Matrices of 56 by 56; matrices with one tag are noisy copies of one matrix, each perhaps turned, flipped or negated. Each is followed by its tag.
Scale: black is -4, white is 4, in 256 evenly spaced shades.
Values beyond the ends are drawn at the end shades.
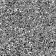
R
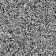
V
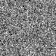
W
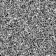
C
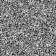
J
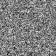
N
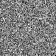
C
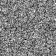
W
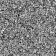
C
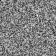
C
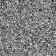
R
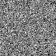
R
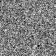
V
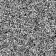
W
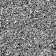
R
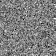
V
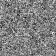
J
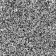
R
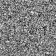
N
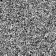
V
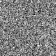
V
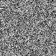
W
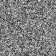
N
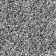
R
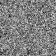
R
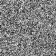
V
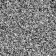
R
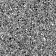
V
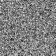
V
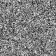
J
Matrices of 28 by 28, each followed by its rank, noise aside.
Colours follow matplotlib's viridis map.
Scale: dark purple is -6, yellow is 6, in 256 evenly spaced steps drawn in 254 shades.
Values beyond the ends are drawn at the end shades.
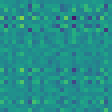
two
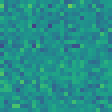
eight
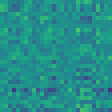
three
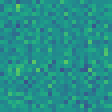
six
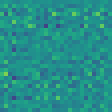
four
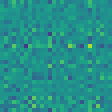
three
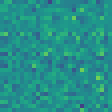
six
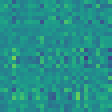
three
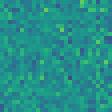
eight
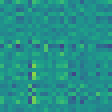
two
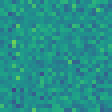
eight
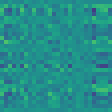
two
